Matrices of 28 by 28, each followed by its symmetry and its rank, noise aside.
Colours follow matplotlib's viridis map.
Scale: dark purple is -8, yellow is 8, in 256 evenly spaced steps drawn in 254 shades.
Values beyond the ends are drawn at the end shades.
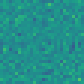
symmetric, rank five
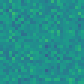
symmetric, rank five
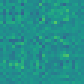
no symmetry, rank three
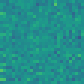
no symmetry, rank five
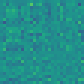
no symmetry, rank five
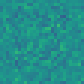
symmetric, rank five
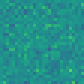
symmetric, rank five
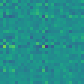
no symmetry, rank three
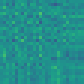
antisymmetric, rank four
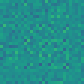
symmetric, rank five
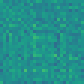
no symmetry, rank three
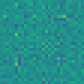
symmetric, rank four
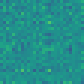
no symmetry, rank three
